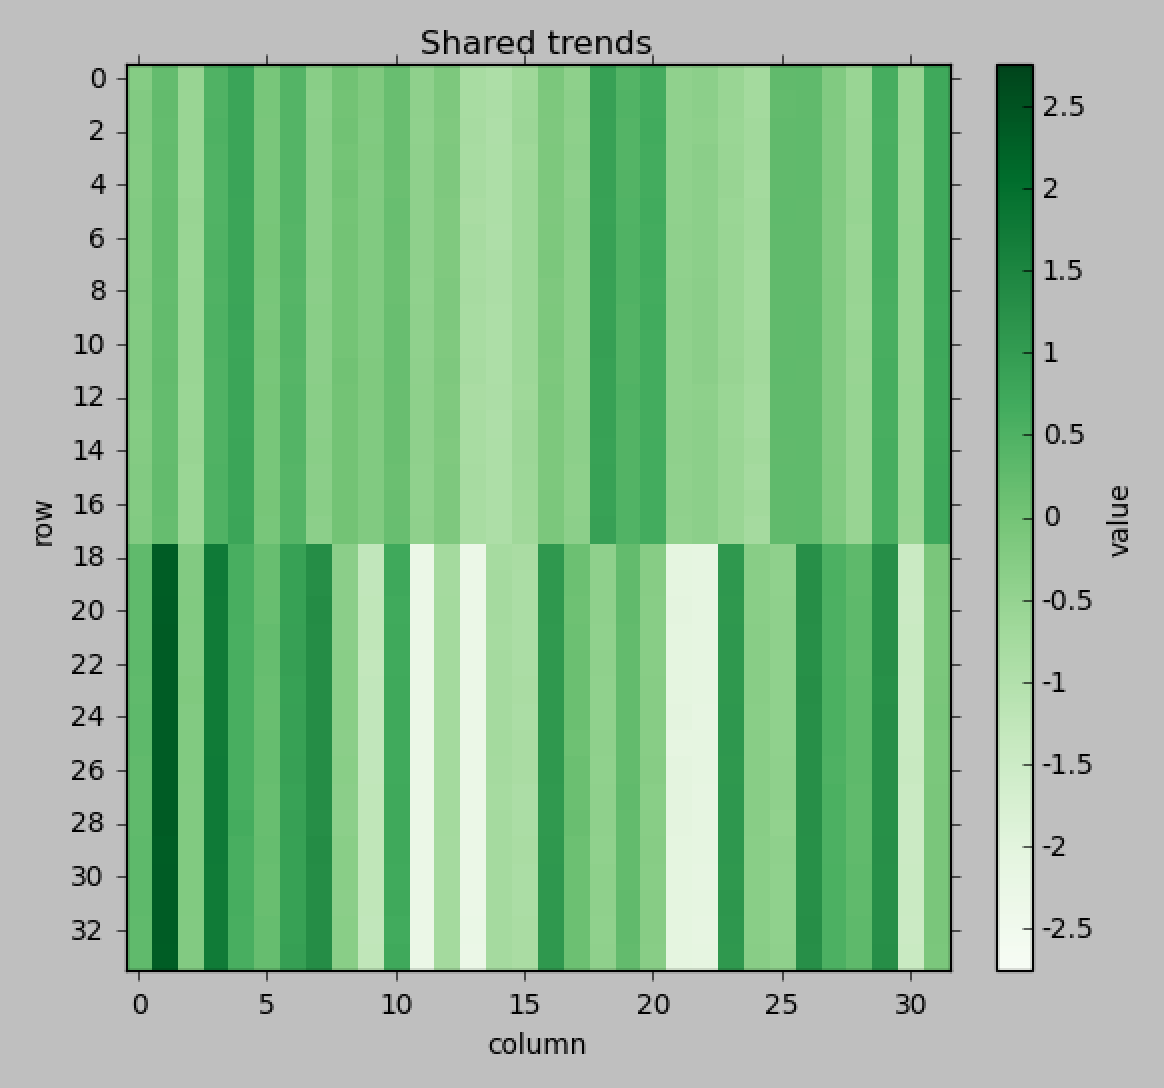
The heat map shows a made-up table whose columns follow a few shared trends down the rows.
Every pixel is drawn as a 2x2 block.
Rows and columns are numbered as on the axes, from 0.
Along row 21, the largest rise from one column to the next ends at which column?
23
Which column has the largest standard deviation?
1
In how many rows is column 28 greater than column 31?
16
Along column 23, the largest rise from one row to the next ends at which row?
18
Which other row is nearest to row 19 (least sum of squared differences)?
31
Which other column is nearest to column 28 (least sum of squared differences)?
17
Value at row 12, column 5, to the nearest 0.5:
0
